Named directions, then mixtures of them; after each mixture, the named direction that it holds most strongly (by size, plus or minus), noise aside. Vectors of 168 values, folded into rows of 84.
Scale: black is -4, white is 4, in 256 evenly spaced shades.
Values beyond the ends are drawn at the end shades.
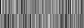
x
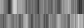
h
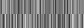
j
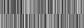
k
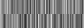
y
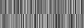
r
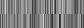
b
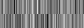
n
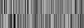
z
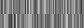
z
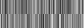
b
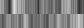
h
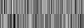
z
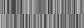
k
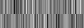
r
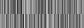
k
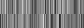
b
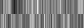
h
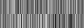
r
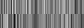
z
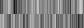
h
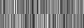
n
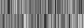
h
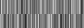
x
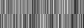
b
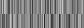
b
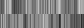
h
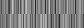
r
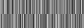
r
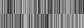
n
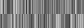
z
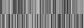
j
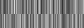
n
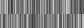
y
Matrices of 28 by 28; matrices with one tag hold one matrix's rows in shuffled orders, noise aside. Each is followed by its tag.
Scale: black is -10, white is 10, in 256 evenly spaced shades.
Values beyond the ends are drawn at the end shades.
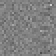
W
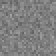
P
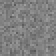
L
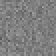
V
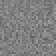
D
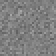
P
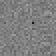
W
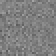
V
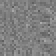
W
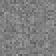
L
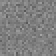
V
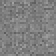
L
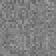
L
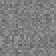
P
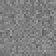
D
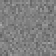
D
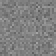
D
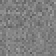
V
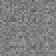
L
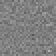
D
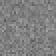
L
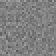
V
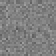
V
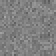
W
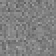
V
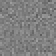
D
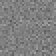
D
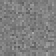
L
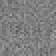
P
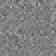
P
